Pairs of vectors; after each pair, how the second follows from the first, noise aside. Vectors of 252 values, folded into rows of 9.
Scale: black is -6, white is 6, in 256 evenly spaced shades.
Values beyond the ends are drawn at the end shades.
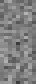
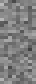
shuffled.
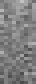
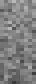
reversed, negated.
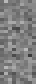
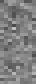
shuffled.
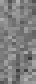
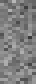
shuffled.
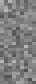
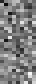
reversed, scaled up.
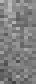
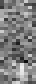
wrapped around, scaled up.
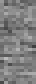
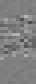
wrapped around, partly zeroed.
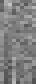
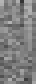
reversed, negated.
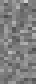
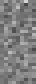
copied.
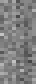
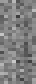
copied.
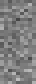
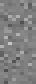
wrapped around, partly zeroed.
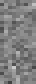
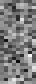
wrapped around, scaled up.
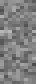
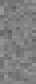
negated, shrunk.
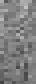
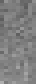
negated, shrunk.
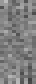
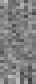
copied.
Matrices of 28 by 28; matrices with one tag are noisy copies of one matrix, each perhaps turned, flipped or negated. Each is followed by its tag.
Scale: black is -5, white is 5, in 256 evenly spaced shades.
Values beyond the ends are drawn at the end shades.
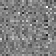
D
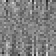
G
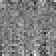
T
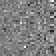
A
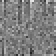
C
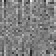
C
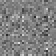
D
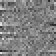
C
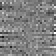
G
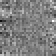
T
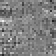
T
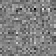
D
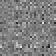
D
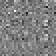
D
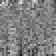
T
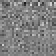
A
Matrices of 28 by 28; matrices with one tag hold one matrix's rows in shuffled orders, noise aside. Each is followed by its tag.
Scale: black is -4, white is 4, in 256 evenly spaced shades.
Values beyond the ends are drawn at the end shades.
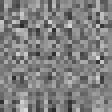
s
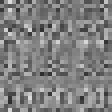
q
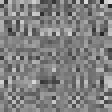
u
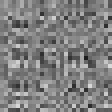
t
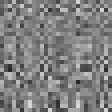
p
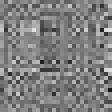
u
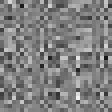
p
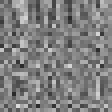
s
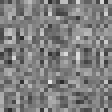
p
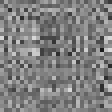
u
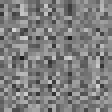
s
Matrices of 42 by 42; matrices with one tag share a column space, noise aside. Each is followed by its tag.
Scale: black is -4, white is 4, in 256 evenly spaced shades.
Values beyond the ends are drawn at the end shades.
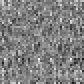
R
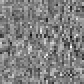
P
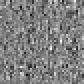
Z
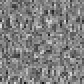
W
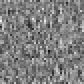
W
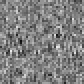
P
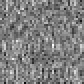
R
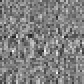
P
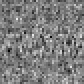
P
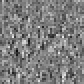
P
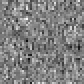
R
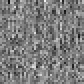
Z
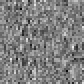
R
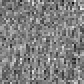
R
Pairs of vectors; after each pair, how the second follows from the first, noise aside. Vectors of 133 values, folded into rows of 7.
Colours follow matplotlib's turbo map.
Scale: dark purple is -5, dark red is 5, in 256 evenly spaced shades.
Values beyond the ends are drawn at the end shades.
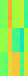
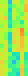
negated.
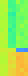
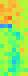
reversed.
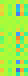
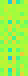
wrapped around, shrunk.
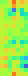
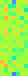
reversed, negated, partly zeroed.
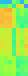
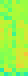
reversed, shrunk.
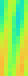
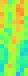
negated.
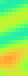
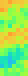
negated.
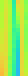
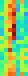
wrapped around, negated, scaled up.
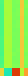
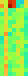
reversed.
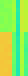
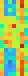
wrapped around, negated, scaled up.
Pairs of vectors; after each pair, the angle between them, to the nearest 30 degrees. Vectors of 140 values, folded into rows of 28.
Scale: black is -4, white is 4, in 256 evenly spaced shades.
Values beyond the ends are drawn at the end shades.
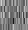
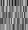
120 degrees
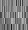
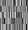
120 degrees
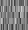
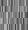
60 degrees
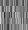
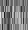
30 degrees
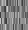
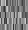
30 degrees
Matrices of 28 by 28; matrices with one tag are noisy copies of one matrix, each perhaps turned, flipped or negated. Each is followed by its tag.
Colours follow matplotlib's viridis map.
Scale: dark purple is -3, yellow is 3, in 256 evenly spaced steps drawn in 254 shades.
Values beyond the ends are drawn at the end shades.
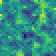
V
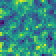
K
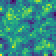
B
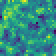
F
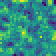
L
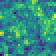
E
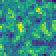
V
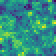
E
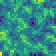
L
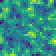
B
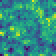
E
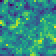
E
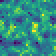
V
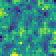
B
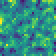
K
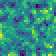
K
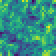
E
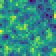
F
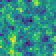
V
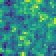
E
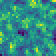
L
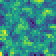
L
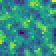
L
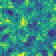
L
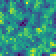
L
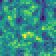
V
